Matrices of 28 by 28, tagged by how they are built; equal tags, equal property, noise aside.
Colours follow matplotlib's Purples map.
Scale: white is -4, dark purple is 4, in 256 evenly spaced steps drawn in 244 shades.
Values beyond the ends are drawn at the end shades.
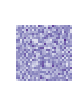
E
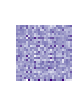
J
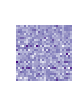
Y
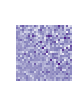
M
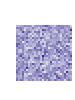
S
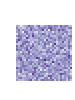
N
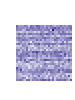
E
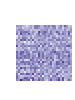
E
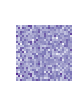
S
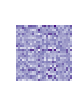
J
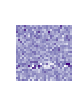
Y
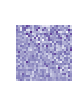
M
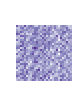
S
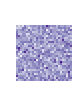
N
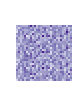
S
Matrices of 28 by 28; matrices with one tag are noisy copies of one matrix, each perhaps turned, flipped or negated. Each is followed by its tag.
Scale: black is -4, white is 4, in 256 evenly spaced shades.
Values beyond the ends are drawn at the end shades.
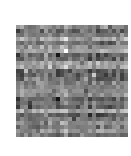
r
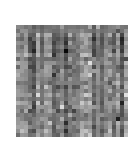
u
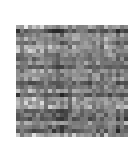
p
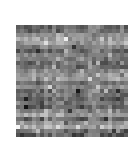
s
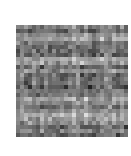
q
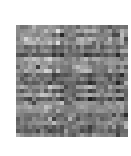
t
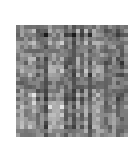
t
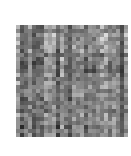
p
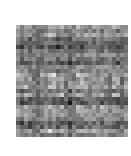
q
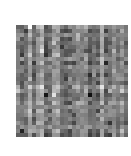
r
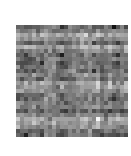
s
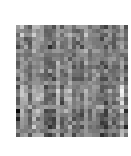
p
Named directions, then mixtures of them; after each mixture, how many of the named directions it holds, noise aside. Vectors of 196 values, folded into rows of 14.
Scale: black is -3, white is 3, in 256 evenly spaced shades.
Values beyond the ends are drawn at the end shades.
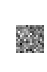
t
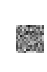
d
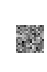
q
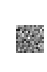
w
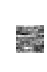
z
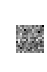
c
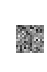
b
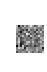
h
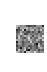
three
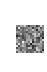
one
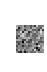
two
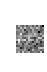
one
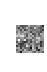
four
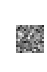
four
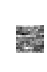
one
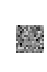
three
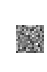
two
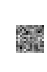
four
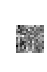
four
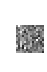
three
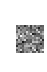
two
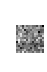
one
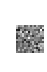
one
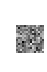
one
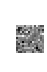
three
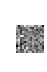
four
